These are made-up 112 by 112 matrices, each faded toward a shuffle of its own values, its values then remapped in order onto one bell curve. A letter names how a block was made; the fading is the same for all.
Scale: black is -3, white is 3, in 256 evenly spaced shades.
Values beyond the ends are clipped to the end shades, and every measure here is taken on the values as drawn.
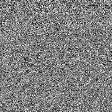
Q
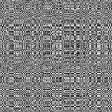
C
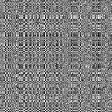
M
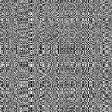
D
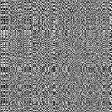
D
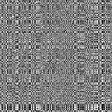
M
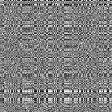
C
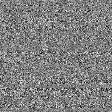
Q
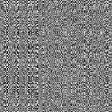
D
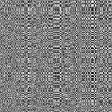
M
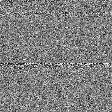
Q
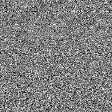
Q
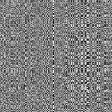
D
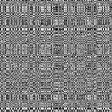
C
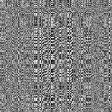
D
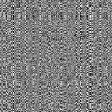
D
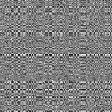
C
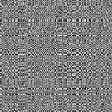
C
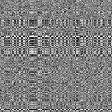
C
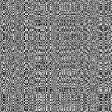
D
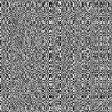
D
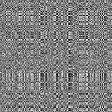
M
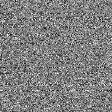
Q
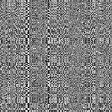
D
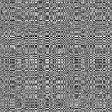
C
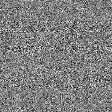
Q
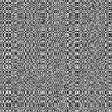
M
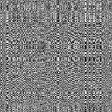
D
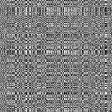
M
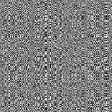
D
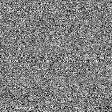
Q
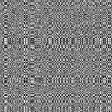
M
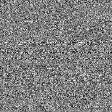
Q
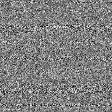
Q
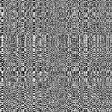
D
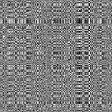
M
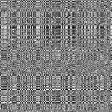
C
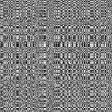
M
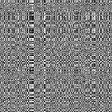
M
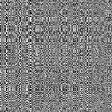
D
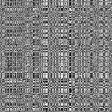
M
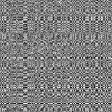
C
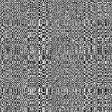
D
